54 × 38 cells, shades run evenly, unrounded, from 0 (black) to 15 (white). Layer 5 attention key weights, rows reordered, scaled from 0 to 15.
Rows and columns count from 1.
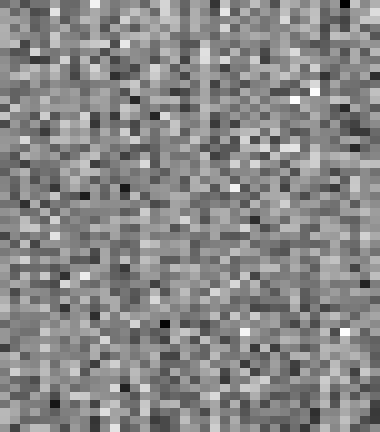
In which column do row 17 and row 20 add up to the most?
28
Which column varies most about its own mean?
10
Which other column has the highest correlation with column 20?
23
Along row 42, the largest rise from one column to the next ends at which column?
35
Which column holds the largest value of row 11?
32
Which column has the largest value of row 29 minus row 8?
4
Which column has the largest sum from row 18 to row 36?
15
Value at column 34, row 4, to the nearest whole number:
9
